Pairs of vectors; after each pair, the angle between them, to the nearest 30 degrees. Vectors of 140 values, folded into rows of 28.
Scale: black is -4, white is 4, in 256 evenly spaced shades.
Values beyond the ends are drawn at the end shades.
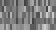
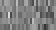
150 degrees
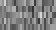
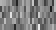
60 degrees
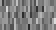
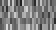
120 degrees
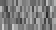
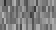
90 degrees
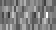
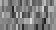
120 degrees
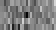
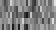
30 degrees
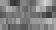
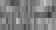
30 degrees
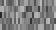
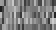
120 degrees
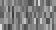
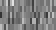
60 degrees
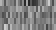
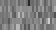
60 degrees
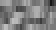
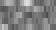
60 degrees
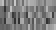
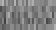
30 degrees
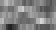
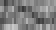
150 degrees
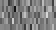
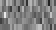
90 degrees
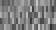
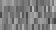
150 degrees
